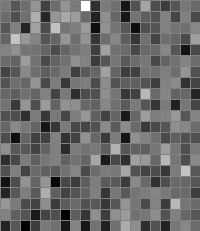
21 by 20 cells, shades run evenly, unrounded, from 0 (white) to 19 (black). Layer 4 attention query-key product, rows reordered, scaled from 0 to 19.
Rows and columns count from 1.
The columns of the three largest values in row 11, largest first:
13, 3, 5
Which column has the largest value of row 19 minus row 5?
11
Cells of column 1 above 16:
3
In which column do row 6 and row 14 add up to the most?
7
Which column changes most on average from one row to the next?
15
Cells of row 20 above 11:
12
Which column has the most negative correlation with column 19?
17
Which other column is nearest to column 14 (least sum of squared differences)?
10
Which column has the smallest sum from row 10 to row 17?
14
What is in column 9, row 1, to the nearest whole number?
0
